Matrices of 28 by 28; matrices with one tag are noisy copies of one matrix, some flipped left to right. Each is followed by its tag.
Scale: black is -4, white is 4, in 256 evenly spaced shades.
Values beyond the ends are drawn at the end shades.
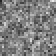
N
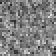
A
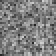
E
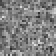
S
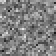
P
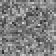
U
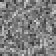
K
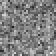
A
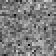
E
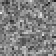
K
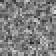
K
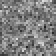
E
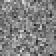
E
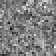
E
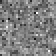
A
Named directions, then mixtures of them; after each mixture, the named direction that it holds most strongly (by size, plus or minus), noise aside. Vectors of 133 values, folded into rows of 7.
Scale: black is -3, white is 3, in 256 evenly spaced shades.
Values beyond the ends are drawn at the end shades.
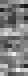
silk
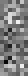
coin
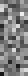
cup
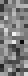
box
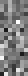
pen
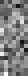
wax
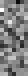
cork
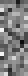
cork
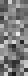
box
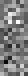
coin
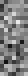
box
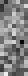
box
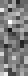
cork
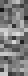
silk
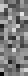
cup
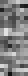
silk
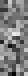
box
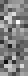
coin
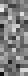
cup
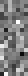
pen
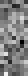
wax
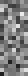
cup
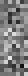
coin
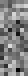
pen
